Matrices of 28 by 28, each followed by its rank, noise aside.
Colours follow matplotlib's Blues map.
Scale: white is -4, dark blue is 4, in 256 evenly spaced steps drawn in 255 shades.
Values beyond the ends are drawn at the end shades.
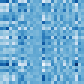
two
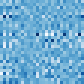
four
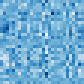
four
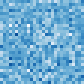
six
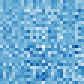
four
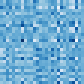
two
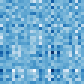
three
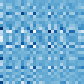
two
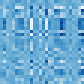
two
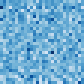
six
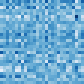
three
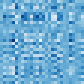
two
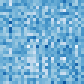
four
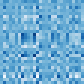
two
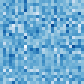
four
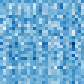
four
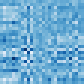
two
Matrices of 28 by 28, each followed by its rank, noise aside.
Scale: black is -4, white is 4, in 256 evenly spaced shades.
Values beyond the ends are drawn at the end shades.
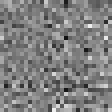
four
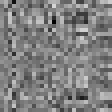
three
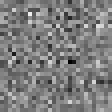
four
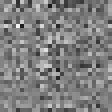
four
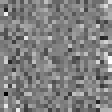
four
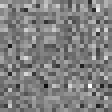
four
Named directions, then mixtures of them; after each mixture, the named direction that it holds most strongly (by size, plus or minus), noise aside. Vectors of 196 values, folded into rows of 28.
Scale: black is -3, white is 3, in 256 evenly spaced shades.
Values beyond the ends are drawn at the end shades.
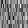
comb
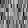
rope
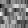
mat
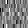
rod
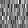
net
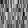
rope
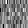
rod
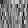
rope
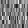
net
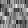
mat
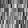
rope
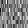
rod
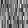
comb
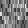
mat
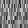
comb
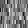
rod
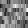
mat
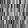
net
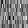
comb
